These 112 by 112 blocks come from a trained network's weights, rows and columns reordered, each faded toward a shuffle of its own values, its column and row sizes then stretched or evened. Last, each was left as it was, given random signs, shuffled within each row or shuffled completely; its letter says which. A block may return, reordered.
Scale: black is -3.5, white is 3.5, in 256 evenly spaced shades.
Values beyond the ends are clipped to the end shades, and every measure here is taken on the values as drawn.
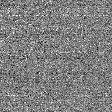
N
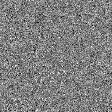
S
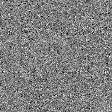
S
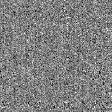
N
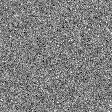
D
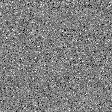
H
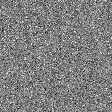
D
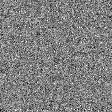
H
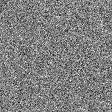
D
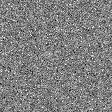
D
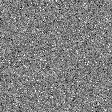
D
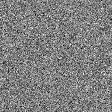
H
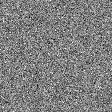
D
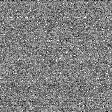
H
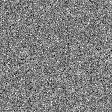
D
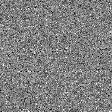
S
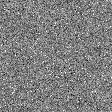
D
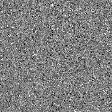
S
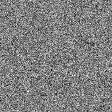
H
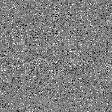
N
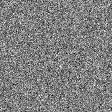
D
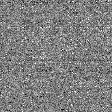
N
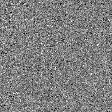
S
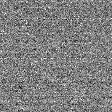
N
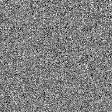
S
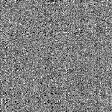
N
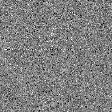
S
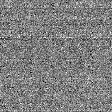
N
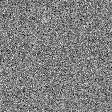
D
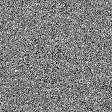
D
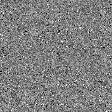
S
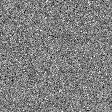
D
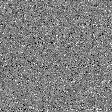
H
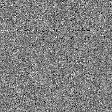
S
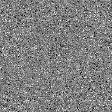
S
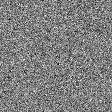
D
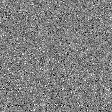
H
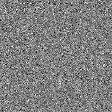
S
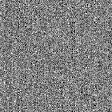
N
